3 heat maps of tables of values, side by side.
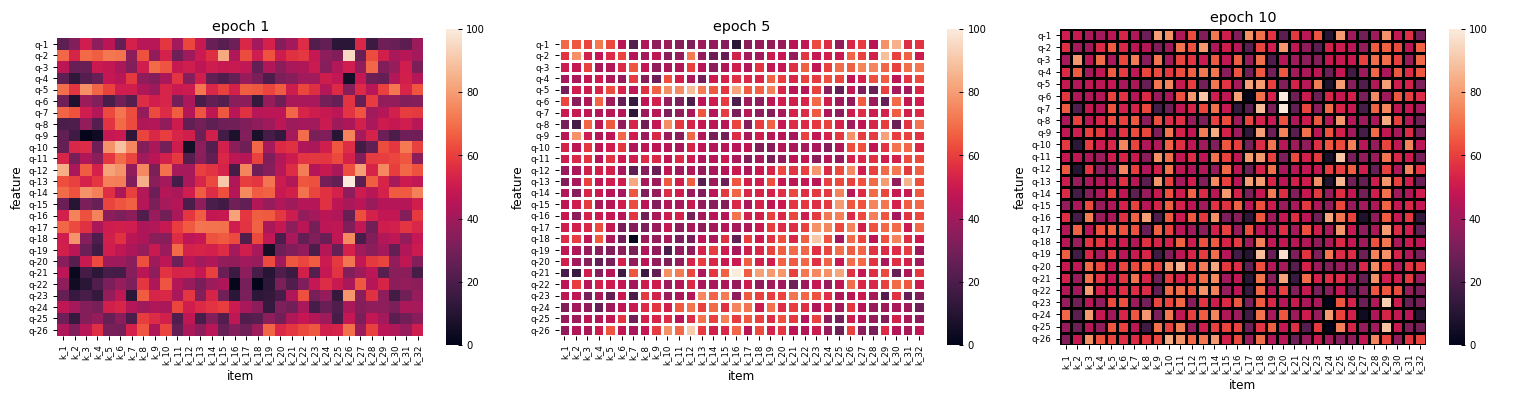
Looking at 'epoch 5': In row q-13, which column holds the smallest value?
k_13
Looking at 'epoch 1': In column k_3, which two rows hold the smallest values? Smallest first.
q-9, q-22
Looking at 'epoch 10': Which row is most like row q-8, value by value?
q-17
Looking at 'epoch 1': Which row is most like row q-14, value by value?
q-5
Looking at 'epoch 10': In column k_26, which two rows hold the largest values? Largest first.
q-10, q-12
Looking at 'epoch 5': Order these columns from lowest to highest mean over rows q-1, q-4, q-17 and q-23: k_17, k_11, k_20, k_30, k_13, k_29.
k_11, k_13, k_17, k_20, k_29, k_30
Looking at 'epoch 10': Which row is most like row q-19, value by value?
q-7
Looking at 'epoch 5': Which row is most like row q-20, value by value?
q-19
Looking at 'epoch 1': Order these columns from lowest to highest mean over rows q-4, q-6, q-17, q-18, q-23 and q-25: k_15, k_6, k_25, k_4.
k_4, k_25, k_15, k_6
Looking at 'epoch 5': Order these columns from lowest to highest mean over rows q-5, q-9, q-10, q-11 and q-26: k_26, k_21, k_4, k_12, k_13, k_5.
k_21, k_4, k_13, k_5, k_26, k_12
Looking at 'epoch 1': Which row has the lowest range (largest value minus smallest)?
q-7
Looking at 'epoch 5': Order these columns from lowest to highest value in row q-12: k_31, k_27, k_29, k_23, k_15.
k_15, k_27, k_31, k_29, k_23
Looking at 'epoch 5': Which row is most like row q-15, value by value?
q-3
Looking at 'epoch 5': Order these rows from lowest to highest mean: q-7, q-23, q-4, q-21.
q-7, q-23, q-4, q-21
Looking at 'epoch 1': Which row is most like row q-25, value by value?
q-6
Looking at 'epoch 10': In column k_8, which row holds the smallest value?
q-25
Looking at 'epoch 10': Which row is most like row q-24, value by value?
q-16
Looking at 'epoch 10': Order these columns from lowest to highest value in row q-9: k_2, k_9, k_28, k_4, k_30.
k_9, k_30, k_2, k_4, k_28
